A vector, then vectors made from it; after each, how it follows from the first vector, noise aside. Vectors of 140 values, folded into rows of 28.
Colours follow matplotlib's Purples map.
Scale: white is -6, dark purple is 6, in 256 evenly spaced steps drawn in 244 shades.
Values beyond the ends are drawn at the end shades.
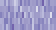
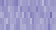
negated, shrunk.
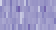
wrapped around, partly zeroed.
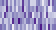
reversed, negated, scaled up.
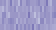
wrapped around, negated, shrunk.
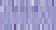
wrapped around, negated, partly zeroed.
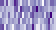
negated, scaled up.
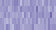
negated, shrunk.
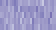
negated, shrunk.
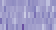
wrapped around, negated, partly zeroed.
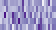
reversed, negated, scaled up.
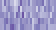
copied.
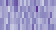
negated.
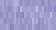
shrunk.
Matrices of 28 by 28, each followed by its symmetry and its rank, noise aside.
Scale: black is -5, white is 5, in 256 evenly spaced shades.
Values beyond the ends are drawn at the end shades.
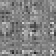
no symmetry, rank three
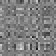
no symmetry, rank three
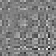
symmetric, rank two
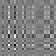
no symmetry, rank one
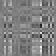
no symmetry, rank one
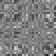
symmetric, rank three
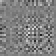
symmetric, rank two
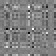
antisymmetric, rank two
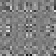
no symmetry, rank two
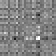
symmetric, rank two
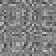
no symmetry, rank three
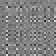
no symmetry, rank two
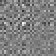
symmetric, rank two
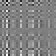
no symmetry, rank one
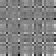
symmetric, rank one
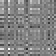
no symmetry, rank two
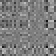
no symmetry, rank two
